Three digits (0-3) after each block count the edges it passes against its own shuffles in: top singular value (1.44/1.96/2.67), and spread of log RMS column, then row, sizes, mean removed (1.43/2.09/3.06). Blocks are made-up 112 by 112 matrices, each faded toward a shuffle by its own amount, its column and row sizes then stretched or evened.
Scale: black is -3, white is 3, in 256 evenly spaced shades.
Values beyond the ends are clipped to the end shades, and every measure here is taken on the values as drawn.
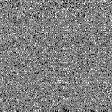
2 0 1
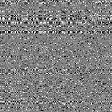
3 0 3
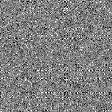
2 1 2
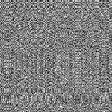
3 1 1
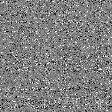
1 0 2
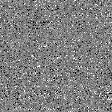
0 1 2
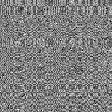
3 0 1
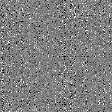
0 3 1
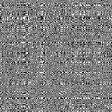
3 2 3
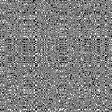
3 2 2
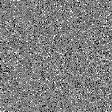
1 1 1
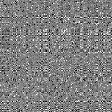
3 2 2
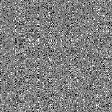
2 2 0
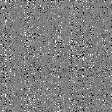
1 3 2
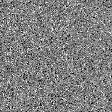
1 1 0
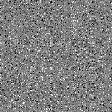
2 1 0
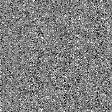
0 2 0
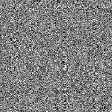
2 2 0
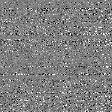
0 1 3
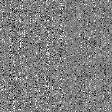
0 3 1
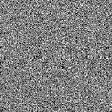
2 1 1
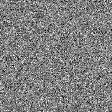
1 0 1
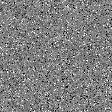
0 1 0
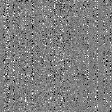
0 3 1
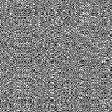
3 1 1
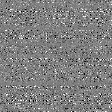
1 1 3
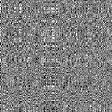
3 2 1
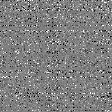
0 2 3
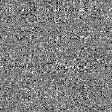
1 1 3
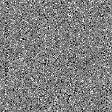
1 2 0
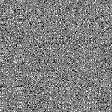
2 0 1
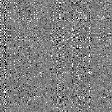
2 3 2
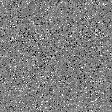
0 1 1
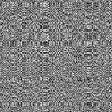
3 2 1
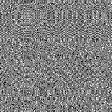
3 1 0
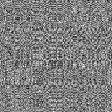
3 0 1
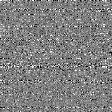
2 0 3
